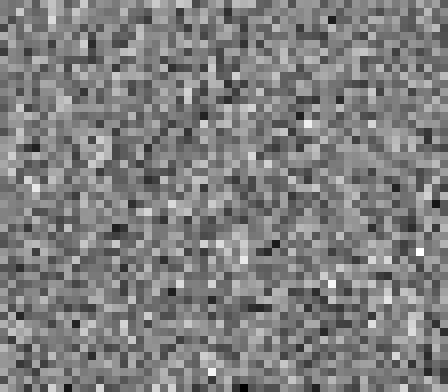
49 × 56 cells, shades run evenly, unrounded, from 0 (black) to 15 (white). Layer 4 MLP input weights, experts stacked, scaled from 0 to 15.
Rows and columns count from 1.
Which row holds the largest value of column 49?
38
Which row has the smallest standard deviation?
35
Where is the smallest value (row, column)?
49, 31
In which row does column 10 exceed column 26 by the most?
9
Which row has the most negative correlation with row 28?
47
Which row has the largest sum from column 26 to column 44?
36
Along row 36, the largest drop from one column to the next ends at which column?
43
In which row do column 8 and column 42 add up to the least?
3
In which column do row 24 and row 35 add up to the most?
5
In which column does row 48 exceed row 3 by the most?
42
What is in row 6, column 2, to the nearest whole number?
10
